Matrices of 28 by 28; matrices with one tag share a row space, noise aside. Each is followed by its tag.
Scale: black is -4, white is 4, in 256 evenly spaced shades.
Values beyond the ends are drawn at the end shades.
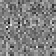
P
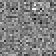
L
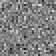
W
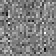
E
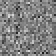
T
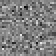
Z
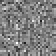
T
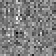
T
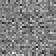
Z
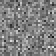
W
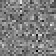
Z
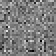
E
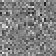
E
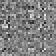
E
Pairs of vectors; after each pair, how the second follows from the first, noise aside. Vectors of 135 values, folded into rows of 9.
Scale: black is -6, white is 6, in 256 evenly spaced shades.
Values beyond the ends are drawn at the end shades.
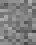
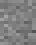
shrunk.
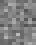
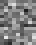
scaled up.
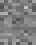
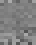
partly zeroed.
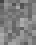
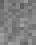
shrunk.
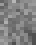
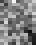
scaled up.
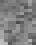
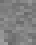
shrunk.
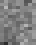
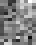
reversed, negated, scaled up.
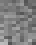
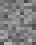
sign-scrambled.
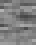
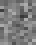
sign-scrambled.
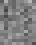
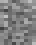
sign-scrambled.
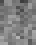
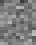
sign-scrambled.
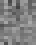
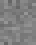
shrunk.
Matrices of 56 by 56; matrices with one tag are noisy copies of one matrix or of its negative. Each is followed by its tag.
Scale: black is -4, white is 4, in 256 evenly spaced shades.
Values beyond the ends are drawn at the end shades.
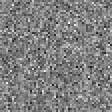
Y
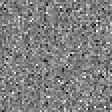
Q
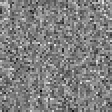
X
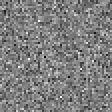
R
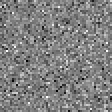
Q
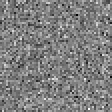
R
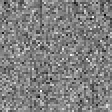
X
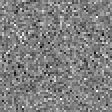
R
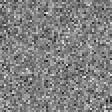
Q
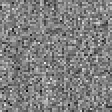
X
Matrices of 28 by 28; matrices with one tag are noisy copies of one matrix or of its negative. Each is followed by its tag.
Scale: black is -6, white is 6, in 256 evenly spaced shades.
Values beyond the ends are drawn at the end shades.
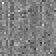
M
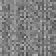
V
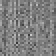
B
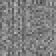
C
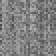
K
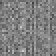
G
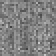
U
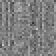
M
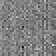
V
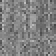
K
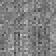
U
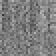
K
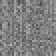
C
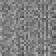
V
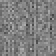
G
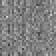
C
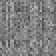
M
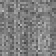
U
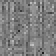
M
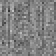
M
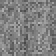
U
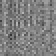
B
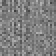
C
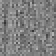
B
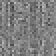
M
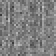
M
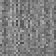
B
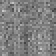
U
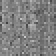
K
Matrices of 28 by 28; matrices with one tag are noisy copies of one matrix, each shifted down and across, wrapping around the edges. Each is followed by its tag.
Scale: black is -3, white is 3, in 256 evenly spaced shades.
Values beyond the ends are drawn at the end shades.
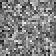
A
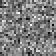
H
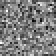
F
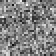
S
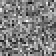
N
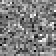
F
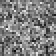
A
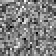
N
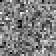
A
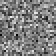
H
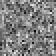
S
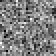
S
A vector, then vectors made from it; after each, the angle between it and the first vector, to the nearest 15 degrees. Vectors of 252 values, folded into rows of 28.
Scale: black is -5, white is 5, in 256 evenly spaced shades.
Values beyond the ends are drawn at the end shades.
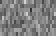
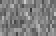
15 degrees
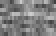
90 degrees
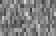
15 degrees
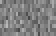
135 degrees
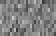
90 degrees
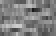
120 degrees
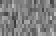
60 degrees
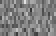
45 degrees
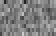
105 degrees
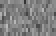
135 degrees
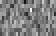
165 degrees
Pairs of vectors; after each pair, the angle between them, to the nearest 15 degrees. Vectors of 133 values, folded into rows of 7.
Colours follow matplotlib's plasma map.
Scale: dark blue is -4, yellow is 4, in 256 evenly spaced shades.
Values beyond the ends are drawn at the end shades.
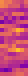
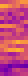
45 degrees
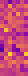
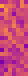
75 degrees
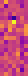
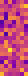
120 degrees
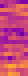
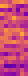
150 degrees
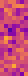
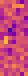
30 degrees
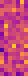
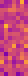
30 degrees
